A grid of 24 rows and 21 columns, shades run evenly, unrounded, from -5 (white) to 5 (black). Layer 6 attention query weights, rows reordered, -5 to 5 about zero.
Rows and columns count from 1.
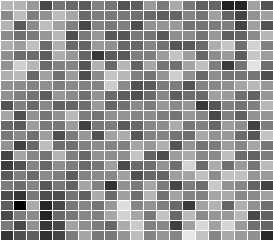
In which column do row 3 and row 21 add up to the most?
2
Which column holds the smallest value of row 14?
21
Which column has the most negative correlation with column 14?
7
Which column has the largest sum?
4
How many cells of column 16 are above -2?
20
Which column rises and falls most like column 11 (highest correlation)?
15
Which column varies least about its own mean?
12
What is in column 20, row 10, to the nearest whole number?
1
